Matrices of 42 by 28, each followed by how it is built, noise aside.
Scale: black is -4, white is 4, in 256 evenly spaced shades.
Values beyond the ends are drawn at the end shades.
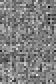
blocks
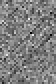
Hankel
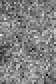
smooth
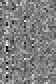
uneven columns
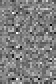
low rank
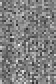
blocks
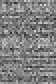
blocks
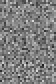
repeating columns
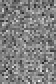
blocks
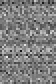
repeating columns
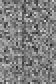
repeating rows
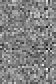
low rank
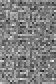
blocks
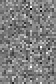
uneven columns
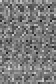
repeating columns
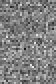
blocks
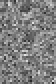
blocks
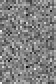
repeating rows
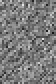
Hankel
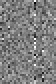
uneven columns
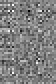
low rank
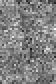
smooth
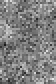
smooth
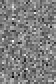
uneven columns
